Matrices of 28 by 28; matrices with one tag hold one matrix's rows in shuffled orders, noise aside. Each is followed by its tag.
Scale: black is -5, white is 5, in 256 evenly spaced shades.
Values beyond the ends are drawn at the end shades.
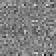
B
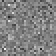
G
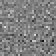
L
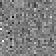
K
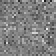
B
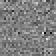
B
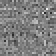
B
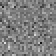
G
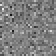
K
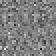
G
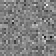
B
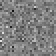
K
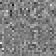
K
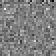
L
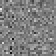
K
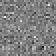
L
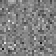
G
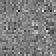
B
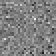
L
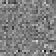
B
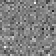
L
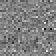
B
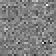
B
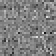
B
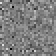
K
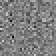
K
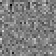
K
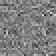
B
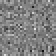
L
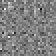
G
